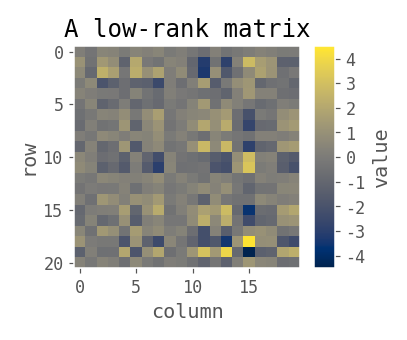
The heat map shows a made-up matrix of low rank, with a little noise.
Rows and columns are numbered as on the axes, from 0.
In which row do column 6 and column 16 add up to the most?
2
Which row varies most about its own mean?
19
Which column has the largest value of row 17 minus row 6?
15
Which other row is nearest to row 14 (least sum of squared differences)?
8
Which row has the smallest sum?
11
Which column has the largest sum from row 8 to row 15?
13
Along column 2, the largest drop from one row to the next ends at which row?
3
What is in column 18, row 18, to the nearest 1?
-2
